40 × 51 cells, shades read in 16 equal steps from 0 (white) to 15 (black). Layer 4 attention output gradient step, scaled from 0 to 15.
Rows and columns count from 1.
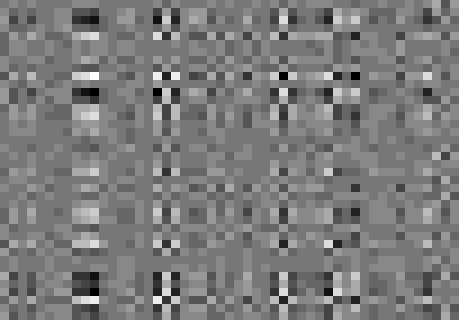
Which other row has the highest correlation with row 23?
25
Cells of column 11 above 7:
19
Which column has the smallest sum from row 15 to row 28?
11
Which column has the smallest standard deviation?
17
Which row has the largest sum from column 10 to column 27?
12
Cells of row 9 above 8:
13
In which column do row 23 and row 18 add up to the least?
50
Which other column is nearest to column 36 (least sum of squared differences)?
24
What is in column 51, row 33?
7
